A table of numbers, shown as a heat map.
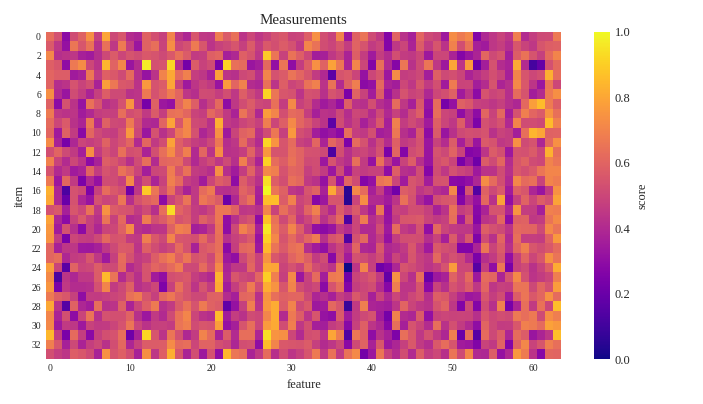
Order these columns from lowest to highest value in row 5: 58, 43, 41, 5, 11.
43, 11, 5, 41, 58
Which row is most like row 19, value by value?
21
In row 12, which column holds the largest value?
62
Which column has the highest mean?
27
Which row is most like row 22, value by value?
2
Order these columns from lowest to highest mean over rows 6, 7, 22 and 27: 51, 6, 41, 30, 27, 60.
51, 6, 41, 60, 30, 27
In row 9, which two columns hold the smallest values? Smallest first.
35, 53
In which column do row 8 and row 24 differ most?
37
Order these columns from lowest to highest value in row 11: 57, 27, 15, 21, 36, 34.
34, 57, 36, 21, 15, 27
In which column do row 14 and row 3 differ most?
12
